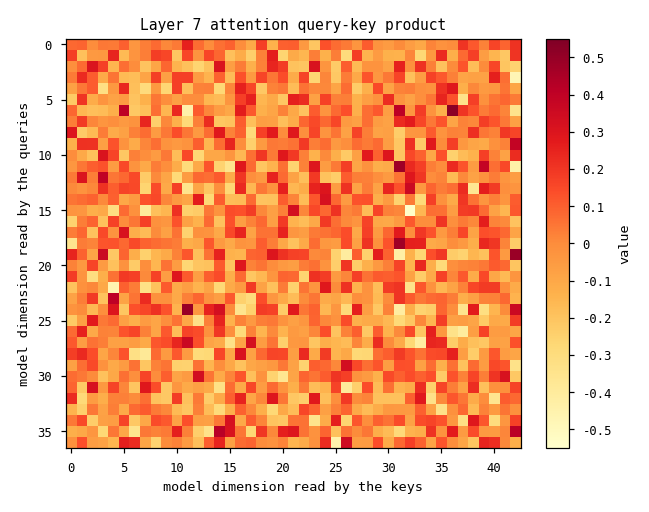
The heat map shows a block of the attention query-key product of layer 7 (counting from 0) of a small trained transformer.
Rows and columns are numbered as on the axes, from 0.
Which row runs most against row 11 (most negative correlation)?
24
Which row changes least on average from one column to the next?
0
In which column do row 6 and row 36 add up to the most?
5
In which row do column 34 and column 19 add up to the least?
33
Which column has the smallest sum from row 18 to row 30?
37
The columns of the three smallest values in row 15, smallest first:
32, 7, 4
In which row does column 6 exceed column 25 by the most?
36
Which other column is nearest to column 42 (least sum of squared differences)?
21
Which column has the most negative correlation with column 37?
11
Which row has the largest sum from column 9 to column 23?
8
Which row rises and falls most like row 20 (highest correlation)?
2
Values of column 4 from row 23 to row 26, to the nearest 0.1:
0.4 0.3 0.1 0
